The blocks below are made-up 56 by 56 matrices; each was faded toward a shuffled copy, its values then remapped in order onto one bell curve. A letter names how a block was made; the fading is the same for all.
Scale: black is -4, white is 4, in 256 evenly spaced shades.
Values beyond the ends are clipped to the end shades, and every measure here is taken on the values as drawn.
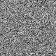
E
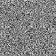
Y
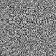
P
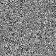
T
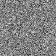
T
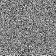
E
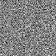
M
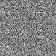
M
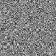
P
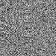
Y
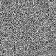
M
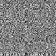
P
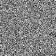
T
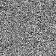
T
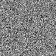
T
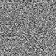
M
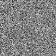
T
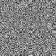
P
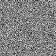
M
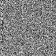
T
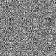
P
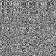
P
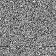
E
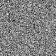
T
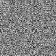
Y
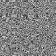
P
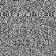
P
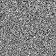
E
